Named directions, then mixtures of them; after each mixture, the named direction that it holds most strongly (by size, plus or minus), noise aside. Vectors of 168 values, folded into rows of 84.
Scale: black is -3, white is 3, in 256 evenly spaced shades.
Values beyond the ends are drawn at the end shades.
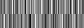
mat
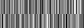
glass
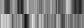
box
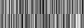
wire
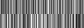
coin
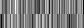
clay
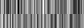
wire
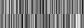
wire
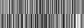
coin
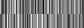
coin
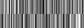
wire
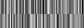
wire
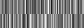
mat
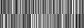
coin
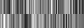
box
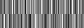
mat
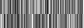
clay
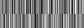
mat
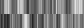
box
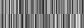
wire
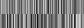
coin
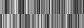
clay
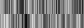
box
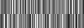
mat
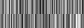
wire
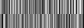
glass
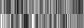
box
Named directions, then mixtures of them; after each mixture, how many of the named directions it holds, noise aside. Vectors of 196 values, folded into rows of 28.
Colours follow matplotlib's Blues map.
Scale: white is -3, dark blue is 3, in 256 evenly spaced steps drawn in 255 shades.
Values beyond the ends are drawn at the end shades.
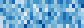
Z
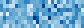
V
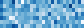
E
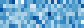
three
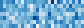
two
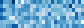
one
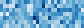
one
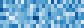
two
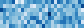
three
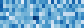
two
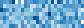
three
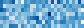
three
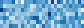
three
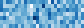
two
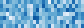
three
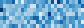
three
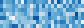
two
